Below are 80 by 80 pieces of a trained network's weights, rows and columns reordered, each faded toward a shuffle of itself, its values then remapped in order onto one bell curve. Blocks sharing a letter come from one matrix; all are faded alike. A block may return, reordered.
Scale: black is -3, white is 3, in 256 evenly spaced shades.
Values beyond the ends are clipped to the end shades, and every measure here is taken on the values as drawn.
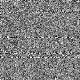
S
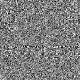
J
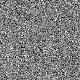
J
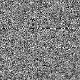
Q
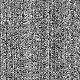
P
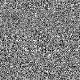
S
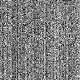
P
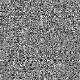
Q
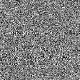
J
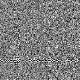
Q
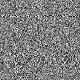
J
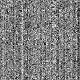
P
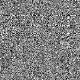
Q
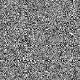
Q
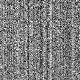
P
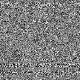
S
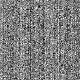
P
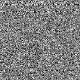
S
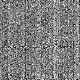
P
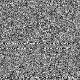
S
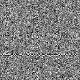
Q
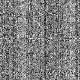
P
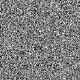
J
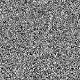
J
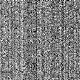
P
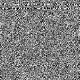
Q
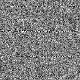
S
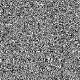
J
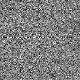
Q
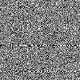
Q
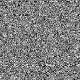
S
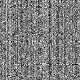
P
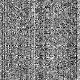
P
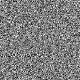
J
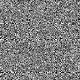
Q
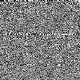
S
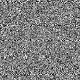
S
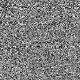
S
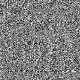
J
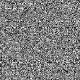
S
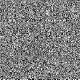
J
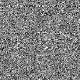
J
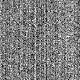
P
